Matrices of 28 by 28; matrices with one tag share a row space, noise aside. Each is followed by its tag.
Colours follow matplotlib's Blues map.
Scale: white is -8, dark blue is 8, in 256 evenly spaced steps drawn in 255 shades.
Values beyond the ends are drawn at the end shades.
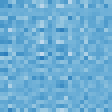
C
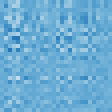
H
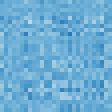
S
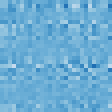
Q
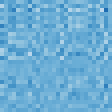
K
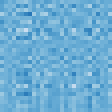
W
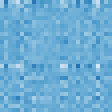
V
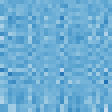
K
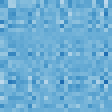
K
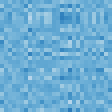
S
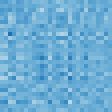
C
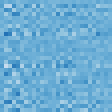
H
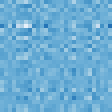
W
